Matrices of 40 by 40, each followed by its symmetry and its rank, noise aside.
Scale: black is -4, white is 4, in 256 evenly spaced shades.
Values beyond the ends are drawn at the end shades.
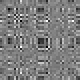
symmetric, rank two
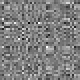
no symmetry, rank three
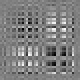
symmetric, rank one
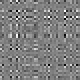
no symmetry, rank two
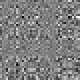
no symmetry, rank three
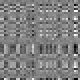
no symmetry, rank one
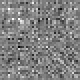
symmetric, rank three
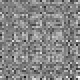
no symmetry, rank three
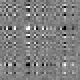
symmetric, rank one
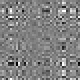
no symmetry, rank two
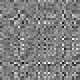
symmetric, rank two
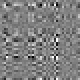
no symmetry, rank two
